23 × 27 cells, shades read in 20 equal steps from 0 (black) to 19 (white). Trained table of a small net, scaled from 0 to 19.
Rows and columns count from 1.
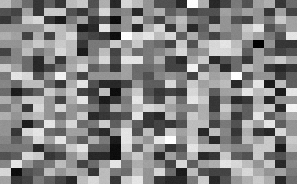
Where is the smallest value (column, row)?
24, 6
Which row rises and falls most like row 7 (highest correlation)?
10
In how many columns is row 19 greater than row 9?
16
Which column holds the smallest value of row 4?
8
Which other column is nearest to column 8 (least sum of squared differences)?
18
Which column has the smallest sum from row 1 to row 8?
11
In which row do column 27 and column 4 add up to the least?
9
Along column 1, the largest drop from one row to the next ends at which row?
2
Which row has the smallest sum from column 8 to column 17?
12
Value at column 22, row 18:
6
